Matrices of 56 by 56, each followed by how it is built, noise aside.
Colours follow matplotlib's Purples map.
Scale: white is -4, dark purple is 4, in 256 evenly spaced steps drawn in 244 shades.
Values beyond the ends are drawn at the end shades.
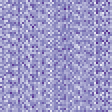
repeating rows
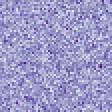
noise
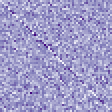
diagonal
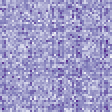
blocks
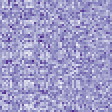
blocks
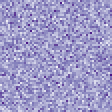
noise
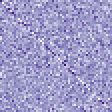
diagonal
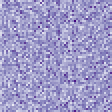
repeating rows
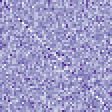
diagonal
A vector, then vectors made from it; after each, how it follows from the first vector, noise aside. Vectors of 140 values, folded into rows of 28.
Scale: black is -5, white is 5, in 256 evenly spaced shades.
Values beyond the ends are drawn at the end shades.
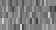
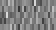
reversed.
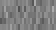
reversed, shrunk.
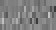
partly zeroed.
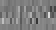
partly zeroed.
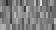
wrapped around, negated.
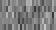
wrapped around, negated.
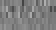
partly zeroed.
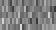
copied.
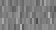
shrunk.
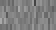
reversed, negated, shrunk.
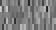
wrapped around, negated.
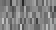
copied.
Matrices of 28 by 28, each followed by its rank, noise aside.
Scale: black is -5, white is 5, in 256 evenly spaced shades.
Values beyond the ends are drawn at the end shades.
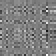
two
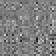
three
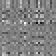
three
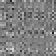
four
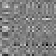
three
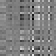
one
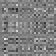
three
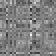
two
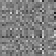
three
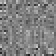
four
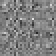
four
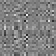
three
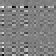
one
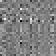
three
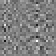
three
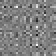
three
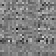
four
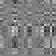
two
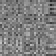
four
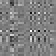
two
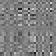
two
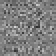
six
